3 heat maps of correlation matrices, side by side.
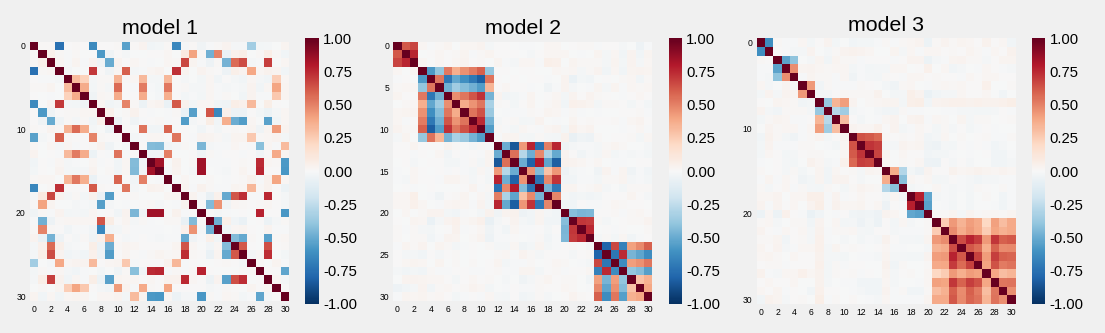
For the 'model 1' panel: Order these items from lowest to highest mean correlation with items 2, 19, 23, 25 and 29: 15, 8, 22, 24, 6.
8, 15, 6, 22, 24
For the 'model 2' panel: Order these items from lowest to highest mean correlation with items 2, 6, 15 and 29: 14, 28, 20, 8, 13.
14, 13, 20, 28, 8
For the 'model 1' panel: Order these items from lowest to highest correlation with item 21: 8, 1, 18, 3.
1, 18, 3, 8
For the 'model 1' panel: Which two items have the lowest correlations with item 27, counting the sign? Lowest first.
30, 12
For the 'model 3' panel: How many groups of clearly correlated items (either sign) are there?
8
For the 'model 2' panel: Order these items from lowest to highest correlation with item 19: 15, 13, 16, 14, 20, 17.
14, 17, 13, 20, 15, 16
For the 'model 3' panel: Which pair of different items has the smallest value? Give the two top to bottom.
0, 1
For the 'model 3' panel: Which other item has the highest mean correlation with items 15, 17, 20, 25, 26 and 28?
23
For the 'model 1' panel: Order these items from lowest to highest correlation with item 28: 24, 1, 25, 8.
8, 1, 24, 25
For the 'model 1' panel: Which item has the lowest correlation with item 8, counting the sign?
22
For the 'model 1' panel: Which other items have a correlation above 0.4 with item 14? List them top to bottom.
15, 20, 27
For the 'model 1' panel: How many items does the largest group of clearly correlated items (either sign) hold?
7
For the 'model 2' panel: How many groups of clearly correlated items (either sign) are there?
5
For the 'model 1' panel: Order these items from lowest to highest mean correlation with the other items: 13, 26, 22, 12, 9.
9, 12, 22, 26, 13
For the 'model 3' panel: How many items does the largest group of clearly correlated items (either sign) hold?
10
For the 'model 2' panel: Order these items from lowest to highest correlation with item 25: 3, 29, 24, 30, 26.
24, 26, 30, 29, 3
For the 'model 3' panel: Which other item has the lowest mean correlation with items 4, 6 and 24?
2
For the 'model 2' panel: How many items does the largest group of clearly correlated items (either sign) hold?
9
